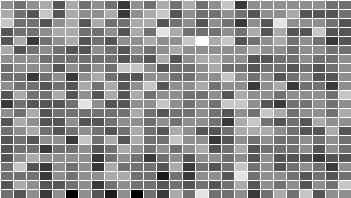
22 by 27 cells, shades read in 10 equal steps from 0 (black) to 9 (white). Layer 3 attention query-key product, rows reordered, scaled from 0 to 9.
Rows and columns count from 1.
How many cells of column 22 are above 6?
1
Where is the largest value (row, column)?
5, 16
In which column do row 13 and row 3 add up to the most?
22
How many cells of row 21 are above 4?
9
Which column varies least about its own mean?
23
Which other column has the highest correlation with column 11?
6
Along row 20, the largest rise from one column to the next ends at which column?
19
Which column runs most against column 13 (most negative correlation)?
10
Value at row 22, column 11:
0
